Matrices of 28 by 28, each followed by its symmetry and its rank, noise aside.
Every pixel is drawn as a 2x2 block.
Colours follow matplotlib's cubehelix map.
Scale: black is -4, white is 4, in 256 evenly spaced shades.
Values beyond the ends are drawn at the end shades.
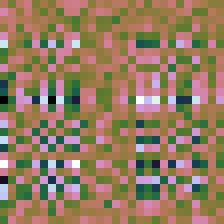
no symmetry, rank one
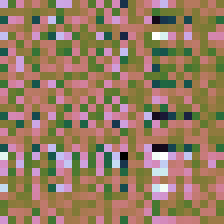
no symmetry, rank two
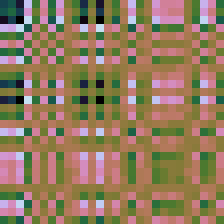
symmetric, rank one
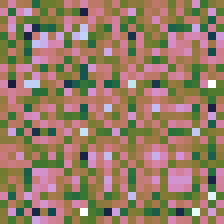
symmetric, rank three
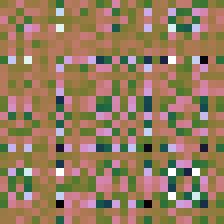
symmetric, rank two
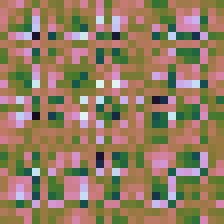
symmetric, rank two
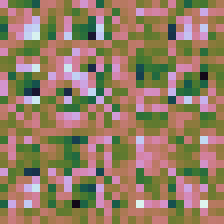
symmetric, rank two
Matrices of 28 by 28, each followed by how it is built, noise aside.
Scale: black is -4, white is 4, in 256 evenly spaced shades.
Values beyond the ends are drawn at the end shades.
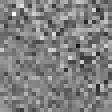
upper triangular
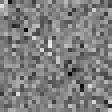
banded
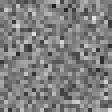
noise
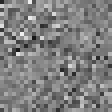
block diagonal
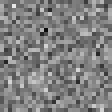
noise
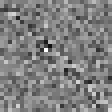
banded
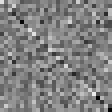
diagonal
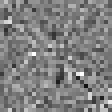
block diagonal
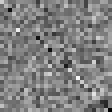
diagonal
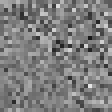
upper triangular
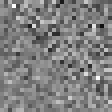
upper triangular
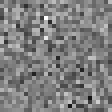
block diagonal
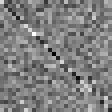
diagonal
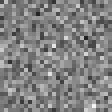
noise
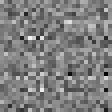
low rank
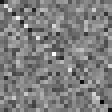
diagonal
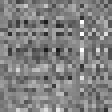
low rank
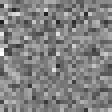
low rank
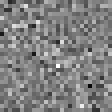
block diagonal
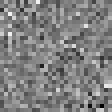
block diagonal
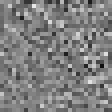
upper triangular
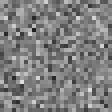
noise
